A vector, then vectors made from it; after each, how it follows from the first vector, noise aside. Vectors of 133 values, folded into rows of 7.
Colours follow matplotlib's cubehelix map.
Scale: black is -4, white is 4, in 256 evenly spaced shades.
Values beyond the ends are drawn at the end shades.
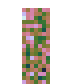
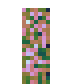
reversed, negated.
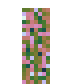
copied.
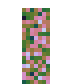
negated.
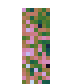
wrapped around, negated.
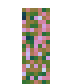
negated.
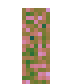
reversed, shrunk.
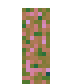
reversed, negated, shrunk.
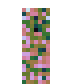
wrapped around, negated.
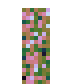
wrapped around, negated.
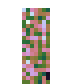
reversed, negated.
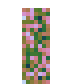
copied.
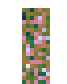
negated.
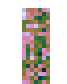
copied.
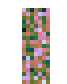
wrapped around, negated.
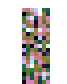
wrapped around, scaled up.
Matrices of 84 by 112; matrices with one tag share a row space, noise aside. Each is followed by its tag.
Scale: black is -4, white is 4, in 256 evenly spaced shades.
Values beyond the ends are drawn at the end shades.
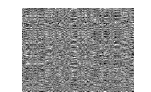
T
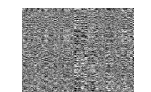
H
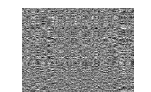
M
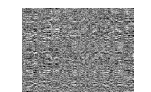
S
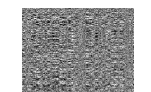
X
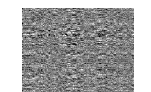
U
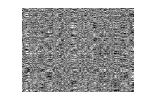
T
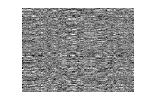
U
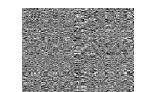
H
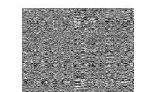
H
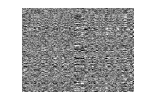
H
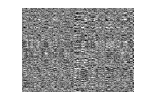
H
